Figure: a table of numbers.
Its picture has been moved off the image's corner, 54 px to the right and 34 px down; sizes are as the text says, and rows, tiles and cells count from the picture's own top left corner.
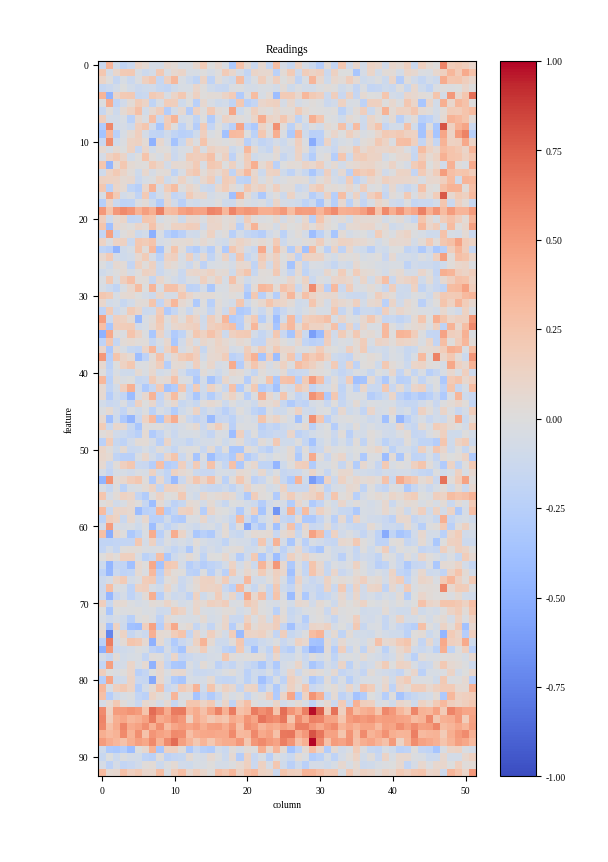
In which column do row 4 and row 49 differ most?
51
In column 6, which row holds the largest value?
86
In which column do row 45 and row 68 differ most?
47
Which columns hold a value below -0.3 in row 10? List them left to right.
7, 10, 29
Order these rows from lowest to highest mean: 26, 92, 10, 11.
26, 10, 11, 92
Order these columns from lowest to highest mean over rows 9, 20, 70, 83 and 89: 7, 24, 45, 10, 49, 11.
11, 10, 45, 7, 24, 49
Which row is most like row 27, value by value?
67
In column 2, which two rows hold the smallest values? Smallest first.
24, 89
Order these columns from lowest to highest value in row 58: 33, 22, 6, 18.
22, 6, 33, 18
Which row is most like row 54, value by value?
35
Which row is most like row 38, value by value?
33
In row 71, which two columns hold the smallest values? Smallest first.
1, 24
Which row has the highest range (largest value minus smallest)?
54
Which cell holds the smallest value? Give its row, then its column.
74, 1
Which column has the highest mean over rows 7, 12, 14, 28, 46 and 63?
49
